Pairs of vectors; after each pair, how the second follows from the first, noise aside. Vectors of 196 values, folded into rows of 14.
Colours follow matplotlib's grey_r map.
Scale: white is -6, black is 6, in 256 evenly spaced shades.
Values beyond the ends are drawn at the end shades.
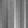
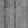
wrapped around, negated, shrunk.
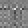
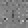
reversed, partly zeroed.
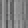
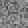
shuffled.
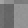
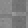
wrapped around, shrunk.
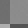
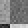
negated, scaled up.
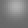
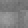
wrapped around, shrunk.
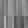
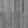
reversed, negated, shrunk.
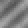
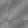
wrapped around, shrunk.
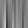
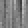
reversed.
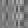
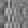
reversed.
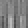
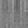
reversed, negated, shrunk.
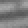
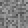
shuffled.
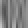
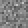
shuffled.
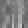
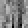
negated, scaled up.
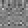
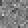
shuffled.
